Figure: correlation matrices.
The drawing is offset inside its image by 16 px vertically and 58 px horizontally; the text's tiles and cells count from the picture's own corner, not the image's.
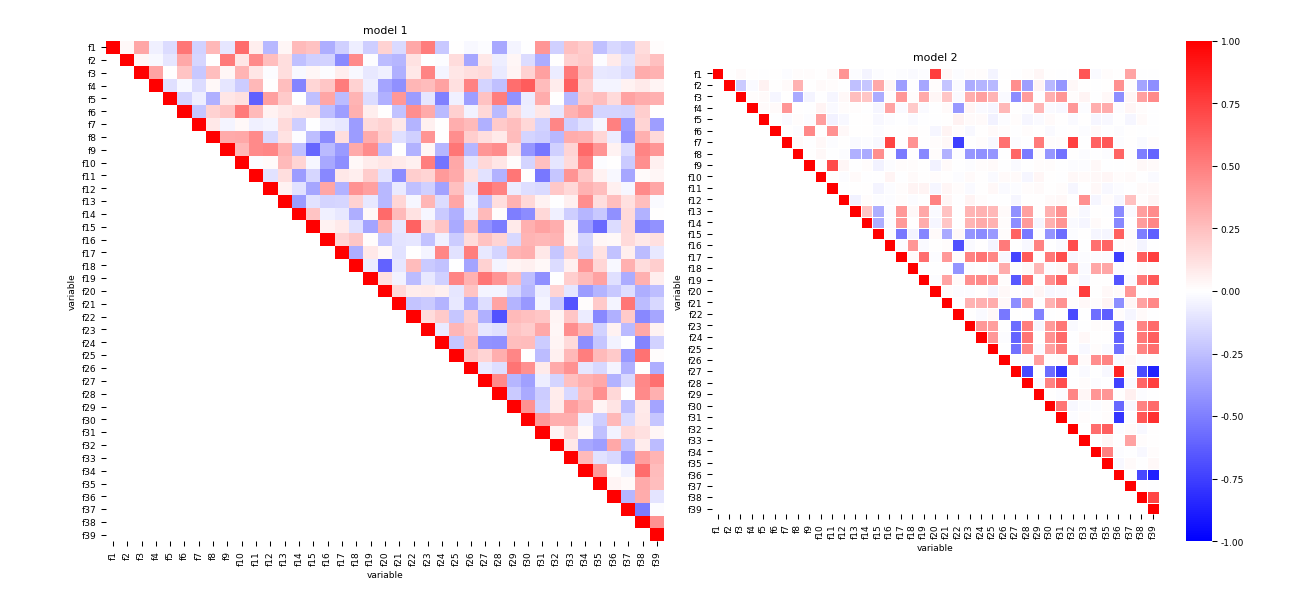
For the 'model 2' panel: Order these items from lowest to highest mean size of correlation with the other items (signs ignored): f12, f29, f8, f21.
f12, f29, f21, f8
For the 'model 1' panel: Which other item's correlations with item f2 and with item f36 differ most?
f7
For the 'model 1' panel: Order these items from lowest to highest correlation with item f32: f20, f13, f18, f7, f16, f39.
f39, f18, f13, f20, f16, f7
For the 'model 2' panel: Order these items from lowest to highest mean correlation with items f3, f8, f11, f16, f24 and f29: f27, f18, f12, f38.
f27, f12, f38, f18
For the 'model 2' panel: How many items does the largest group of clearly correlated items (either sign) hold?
19
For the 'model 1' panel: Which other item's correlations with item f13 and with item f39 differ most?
f27
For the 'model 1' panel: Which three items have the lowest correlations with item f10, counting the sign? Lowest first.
f24, f17, f16
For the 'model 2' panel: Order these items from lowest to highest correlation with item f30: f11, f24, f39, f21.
f11, f21, f24, f39
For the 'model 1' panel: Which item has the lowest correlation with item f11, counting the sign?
f5
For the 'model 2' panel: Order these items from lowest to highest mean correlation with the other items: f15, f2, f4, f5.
f15, f2, f5, f4
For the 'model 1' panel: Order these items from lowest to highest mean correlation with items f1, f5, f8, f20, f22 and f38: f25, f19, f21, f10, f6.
f21, f19, f25, f6, f10
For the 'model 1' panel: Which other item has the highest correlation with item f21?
f37
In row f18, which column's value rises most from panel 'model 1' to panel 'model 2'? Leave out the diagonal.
f7
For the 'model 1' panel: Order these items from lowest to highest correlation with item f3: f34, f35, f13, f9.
f35, f9, f13, f34
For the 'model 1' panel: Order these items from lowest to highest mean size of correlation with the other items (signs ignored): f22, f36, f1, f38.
f36, f1, f22, f38
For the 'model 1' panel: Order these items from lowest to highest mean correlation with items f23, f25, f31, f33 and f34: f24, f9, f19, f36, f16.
f24, f16, f36, f19, f9
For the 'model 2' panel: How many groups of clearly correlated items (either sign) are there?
5
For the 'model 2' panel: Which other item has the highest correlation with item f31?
f39
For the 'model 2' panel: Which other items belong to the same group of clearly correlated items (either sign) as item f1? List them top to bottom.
f12, f20, f33, f37
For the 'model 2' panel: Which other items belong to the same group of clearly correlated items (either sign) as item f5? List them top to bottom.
f10
